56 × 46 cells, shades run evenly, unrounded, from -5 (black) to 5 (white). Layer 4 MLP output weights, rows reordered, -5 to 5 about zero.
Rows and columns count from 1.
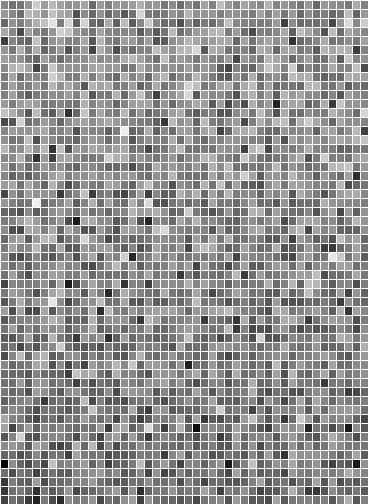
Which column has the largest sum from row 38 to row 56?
37
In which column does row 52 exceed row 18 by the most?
7
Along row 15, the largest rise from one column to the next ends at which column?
16
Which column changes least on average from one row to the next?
34
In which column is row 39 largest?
8
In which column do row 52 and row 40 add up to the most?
18
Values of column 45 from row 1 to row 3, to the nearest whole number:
2 -1 0
